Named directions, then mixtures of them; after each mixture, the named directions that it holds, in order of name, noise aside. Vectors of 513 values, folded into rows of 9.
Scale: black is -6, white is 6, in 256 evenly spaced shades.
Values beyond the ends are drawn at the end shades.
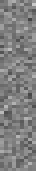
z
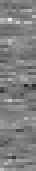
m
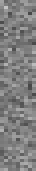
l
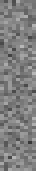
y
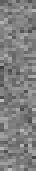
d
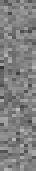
d, l.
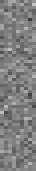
z.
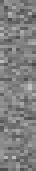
l, m.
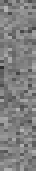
d, l.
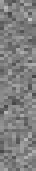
l, z.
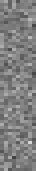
y, z.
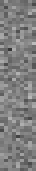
l, z.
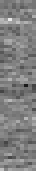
m, y.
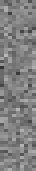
d, l.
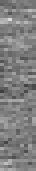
d, m.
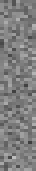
y.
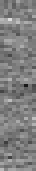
m, y.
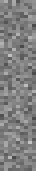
y.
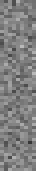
y.
